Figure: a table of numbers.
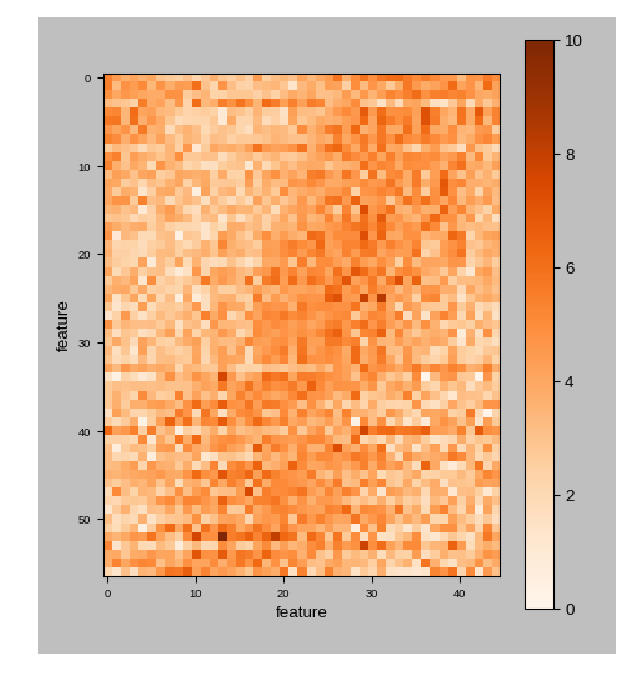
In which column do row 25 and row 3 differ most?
31
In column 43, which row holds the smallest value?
38
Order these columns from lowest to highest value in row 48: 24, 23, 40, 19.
40, 23, 24, 19
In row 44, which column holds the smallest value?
39
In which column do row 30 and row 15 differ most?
29
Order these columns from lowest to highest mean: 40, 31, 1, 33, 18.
1, 40, 33, 18, 31
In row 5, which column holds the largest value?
36
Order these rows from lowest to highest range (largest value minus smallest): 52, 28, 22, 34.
28, 22, 34, 52
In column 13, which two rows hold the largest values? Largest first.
52, 34
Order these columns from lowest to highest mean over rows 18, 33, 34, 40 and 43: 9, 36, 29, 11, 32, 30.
11, 9, 36, 32, 30, 29
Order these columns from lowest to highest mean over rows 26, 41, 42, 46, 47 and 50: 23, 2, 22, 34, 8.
2, 8, 34, 23, 22
